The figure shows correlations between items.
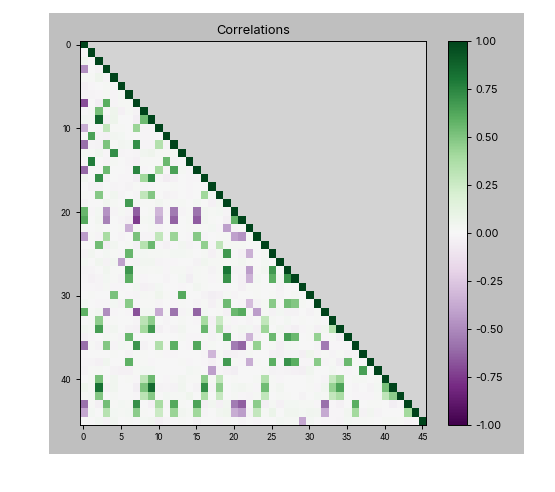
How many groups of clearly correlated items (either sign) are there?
8
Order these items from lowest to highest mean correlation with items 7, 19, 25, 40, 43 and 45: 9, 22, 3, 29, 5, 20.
20, 22, 29, 5, 9, 3
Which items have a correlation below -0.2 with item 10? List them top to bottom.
0, 20, 21, 32
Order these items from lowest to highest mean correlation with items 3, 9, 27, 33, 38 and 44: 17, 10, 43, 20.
20, 17, 10, 43
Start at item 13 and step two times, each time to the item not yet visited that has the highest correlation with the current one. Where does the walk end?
30
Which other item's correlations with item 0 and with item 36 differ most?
7
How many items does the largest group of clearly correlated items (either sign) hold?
13
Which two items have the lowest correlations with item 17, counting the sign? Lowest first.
39, 37
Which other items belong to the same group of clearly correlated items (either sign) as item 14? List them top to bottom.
1, 11
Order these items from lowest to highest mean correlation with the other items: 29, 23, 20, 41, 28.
20, 29, 23, 28, 41
